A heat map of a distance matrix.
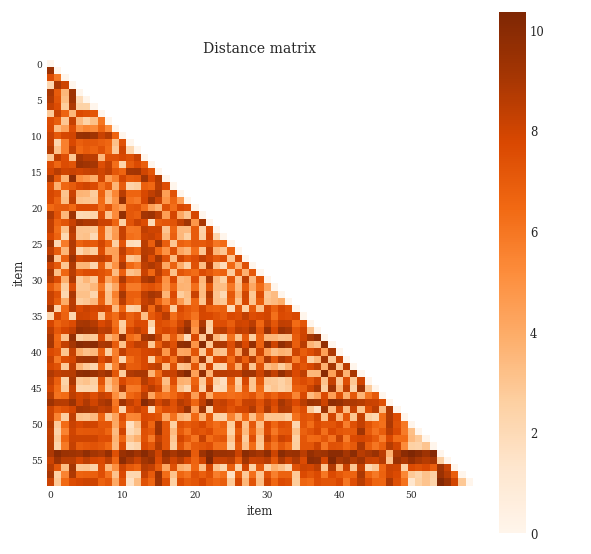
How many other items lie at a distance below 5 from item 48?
10
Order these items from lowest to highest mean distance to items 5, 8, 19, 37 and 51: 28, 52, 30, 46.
28, 30, 52, 46
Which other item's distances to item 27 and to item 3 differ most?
0
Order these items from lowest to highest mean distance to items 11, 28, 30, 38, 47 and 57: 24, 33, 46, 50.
24, 33, 50, 46
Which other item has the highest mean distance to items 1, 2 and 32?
54
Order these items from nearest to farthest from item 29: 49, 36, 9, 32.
9, 49, 36, 32
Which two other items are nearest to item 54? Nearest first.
55, 47
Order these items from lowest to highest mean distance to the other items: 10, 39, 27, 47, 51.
51, 27, 10, 39, 47
